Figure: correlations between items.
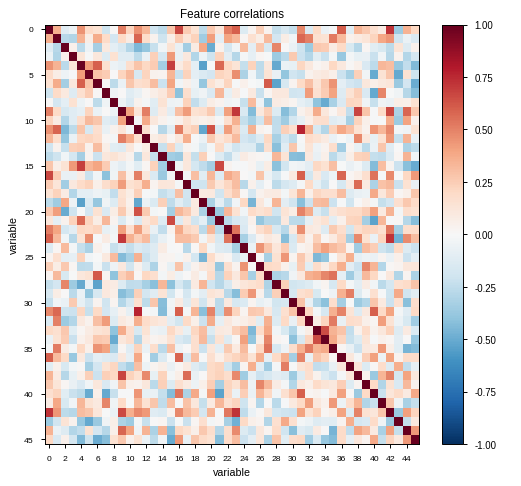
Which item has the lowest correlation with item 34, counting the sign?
8
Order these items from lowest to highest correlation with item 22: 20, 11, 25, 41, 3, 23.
3, 25, 41, 20, 11, 23
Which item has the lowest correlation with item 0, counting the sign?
43
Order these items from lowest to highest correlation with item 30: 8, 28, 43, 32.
28, 32, 8, 43
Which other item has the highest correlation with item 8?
25
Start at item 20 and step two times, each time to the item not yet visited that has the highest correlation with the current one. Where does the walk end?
31
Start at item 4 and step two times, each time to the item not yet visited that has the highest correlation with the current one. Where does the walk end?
21
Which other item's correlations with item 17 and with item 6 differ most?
38
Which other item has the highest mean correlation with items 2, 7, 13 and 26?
35
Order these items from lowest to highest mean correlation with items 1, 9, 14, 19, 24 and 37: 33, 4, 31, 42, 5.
4, 5, 31, 42, 33
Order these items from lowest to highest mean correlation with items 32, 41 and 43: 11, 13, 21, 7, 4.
4, 21, 13, 11, 7
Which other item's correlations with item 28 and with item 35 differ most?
6
